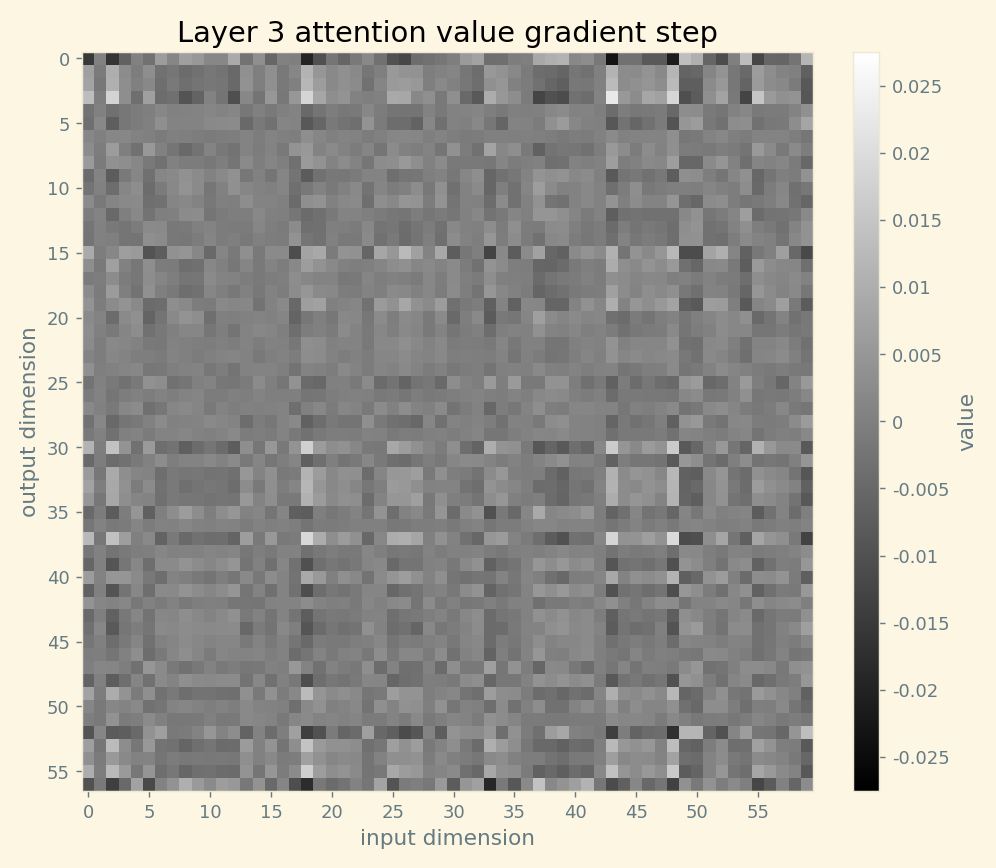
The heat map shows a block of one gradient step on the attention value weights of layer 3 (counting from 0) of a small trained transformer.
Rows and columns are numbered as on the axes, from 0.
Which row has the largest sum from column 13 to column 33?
37
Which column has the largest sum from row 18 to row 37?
48
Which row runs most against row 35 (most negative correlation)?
7
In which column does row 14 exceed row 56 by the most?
33
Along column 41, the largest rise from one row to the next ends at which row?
56
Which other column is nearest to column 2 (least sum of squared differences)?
18
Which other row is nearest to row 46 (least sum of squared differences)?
27
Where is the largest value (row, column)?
3, 43
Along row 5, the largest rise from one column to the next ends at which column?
49
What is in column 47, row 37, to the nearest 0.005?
0.005
